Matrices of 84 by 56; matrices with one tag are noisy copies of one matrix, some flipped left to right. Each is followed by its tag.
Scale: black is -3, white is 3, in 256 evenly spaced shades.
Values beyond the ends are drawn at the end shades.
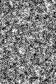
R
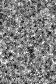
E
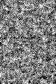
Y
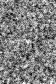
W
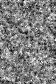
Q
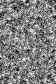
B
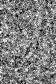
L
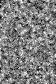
B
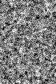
R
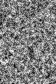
E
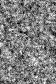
Q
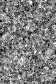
Q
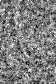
L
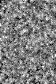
B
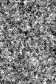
Q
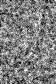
L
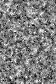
R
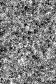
Q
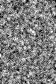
B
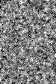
B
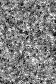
Q
